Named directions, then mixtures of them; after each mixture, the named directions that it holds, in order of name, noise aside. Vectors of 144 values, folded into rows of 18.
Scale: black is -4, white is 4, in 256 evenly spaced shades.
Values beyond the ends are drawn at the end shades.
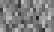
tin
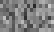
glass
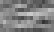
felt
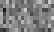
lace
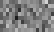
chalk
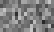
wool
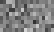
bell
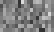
tin, wool.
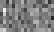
lace.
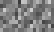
tin, wool.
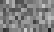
bell, lace.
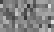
glass.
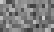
bell.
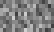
bell, glass, wool.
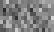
chalk, glass, lace.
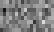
lace, wool.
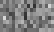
glass.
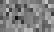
bell, chalk.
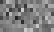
bell, chalk.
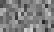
bell, wool.
